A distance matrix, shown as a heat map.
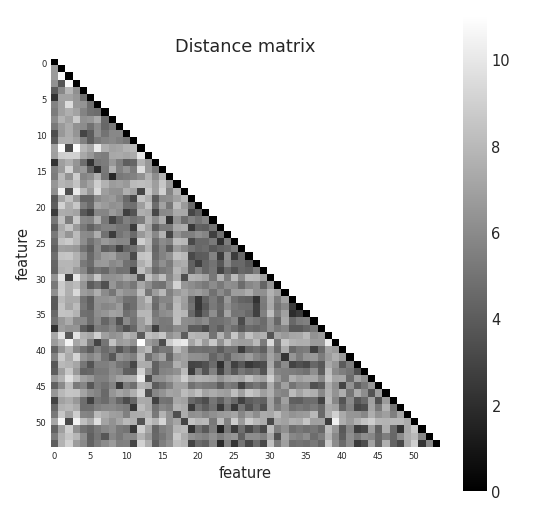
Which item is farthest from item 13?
12
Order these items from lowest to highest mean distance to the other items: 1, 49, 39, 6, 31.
31, 6, 49, 39, 1
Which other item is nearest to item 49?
17
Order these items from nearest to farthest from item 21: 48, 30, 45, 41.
48, 45, 41, 30
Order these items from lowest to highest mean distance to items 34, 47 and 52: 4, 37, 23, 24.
37, 23, 4, 24
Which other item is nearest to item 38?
50
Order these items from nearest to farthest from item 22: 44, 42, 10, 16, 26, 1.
16, 26, 42, 10, 44, 1
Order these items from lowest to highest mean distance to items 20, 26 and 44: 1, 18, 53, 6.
53, 6, 18, 1
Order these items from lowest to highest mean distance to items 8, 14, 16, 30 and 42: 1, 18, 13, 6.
18, 6, 13, 1
